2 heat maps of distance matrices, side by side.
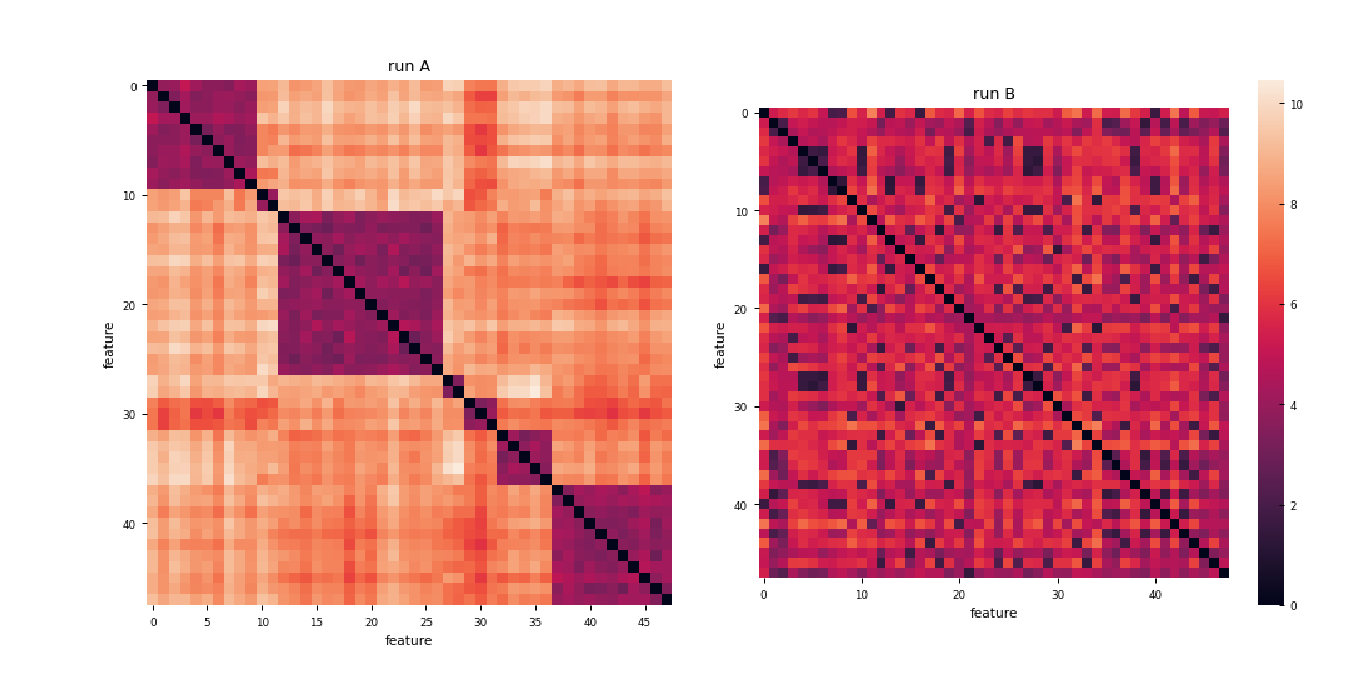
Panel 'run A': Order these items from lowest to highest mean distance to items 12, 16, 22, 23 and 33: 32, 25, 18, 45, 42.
25, 18, 32, 45, 42
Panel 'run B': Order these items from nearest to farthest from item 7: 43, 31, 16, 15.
16, 43, 15, 31
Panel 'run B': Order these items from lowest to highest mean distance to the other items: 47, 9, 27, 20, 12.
47, 12, 27, 20, 9
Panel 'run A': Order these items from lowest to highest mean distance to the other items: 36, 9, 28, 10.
9, 36, 28, 10
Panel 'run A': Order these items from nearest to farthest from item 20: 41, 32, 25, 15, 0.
25, 15, 41, 32, 0
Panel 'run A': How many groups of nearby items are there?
7
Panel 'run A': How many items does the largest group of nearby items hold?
15
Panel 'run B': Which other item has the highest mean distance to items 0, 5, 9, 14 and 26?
32
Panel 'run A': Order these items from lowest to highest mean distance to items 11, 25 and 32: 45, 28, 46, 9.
45, 46, 9, 28
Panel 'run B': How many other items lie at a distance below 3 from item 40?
5
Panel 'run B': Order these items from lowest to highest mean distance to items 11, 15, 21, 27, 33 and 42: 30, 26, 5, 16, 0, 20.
20, 26, 5, 30, 16, 0
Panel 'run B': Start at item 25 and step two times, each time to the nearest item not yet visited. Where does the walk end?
23
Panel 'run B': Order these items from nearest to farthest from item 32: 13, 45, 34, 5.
45, 5, 13, 34
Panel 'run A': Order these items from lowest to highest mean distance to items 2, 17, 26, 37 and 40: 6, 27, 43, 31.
43, 6, 31, 27
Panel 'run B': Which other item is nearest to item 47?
21
